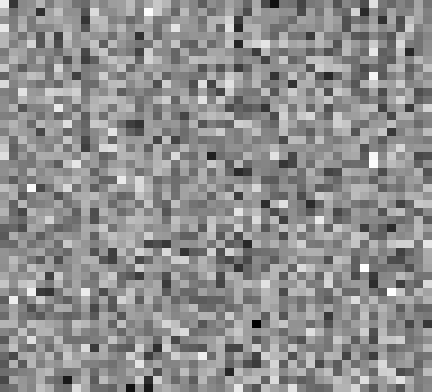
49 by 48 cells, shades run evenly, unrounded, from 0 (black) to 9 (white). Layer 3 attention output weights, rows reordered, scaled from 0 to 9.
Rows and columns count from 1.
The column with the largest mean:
12
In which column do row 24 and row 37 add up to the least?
5
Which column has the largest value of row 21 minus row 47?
42
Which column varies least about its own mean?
22
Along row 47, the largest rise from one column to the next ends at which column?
27
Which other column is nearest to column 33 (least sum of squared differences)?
39
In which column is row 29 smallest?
44
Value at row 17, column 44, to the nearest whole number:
2
